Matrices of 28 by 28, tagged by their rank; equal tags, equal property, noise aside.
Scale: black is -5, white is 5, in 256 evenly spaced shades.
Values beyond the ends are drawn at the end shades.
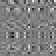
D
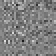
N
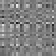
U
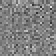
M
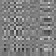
U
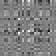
U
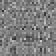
M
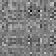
N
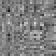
N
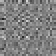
D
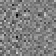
N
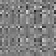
U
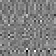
N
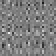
D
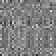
N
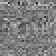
M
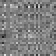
D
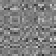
D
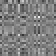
U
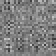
N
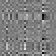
U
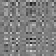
U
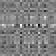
U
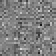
M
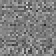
M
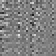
N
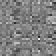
N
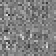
M
